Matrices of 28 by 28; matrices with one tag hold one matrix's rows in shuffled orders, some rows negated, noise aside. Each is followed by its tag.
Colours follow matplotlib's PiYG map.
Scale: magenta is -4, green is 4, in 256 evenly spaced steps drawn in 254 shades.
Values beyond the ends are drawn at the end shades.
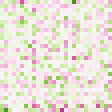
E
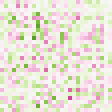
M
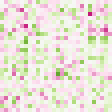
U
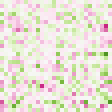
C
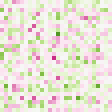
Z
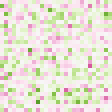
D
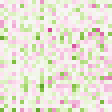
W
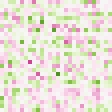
Z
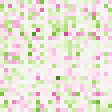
Z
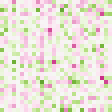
W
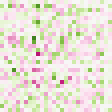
M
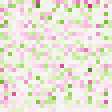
D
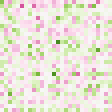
Z
